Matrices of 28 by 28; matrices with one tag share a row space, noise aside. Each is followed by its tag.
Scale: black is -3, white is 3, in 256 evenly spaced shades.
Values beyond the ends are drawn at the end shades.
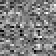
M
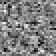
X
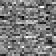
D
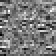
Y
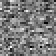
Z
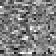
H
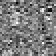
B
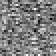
X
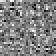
M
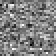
Z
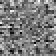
M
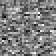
X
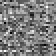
Z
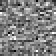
D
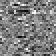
H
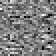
B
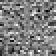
M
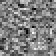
H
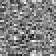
H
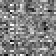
Z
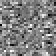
B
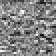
D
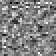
X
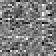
B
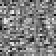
Z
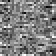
Y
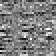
Y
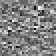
X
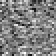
H
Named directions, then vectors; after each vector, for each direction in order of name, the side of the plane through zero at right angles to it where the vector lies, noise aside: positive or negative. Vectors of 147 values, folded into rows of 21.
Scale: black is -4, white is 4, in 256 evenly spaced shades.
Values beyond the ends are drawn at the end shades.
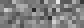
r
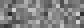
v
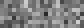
positive, positive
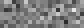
negative, positive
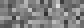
positive, positive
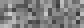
negative, negative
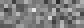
negative, positive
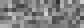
negative, negative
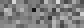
positive, negative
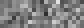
positive, positive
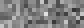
negative, negative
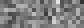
positive, positive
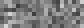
negative, negative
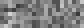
negative, negative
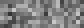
positive, positive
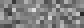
negative, positive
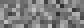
negative, positive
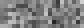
negative, negative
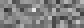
negative, positive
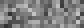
positive, positive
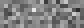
negative, positive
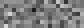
positive, negative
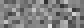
negative, positive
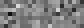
positive, positive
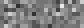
negative, negative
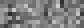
positive, positive
